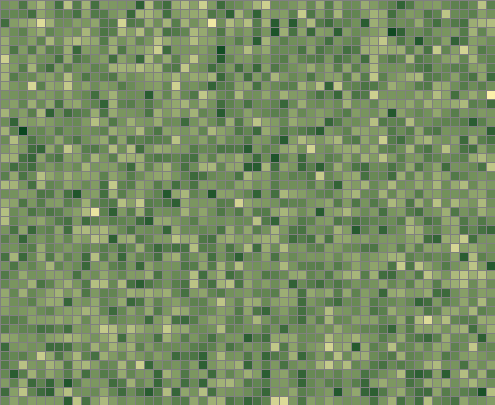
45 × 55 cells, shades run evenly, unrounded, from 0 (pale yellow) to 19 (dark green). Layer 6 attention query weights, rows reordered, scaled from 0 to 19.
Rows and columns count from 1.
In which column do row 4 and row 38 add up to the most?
44
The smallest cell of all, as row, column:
11, 55
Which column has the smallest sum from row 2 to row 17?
42
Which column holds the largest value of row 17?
28
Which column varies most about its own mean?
8
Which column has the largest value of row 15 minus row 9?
3
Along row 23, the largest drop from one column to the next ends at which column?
27
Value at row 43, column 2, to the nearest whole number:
12
